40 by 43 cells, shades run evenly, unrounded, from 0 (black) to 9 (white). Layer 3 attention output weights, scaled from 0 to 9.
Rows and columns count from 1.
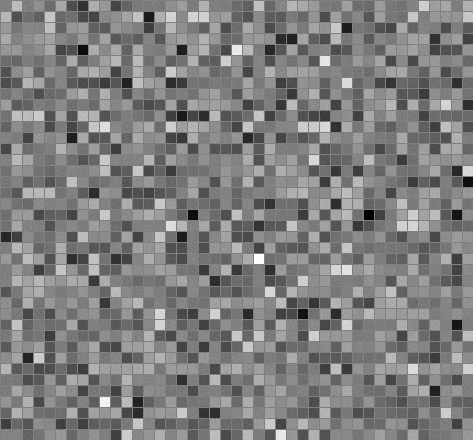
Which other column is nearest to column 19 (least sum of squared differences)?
1
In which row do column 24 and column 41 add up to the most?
24
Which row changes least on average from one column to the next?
18
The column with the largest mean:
32
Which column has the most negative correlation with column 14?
5
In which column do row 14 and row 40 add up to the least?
11
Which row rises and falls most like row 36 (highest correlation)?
14
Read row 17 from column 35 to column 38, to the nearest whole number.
5 4 4 2
